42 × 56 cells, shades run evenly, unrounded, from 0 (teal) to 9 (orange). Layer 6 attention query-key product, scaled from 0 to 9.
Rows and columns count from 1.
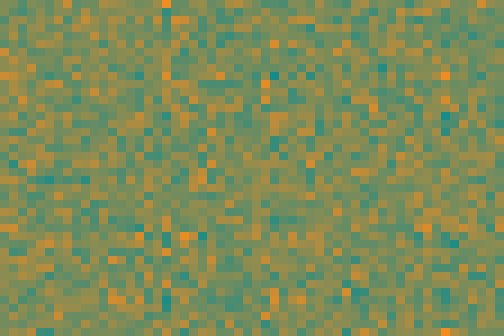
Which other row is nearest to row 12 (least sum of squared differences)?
8
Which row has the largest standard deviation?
10
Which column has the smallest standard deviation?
37
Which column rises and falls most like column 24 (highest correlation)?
4
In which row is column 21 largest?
30
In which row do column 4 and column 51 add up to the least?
31
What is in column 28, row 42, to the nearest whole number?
3
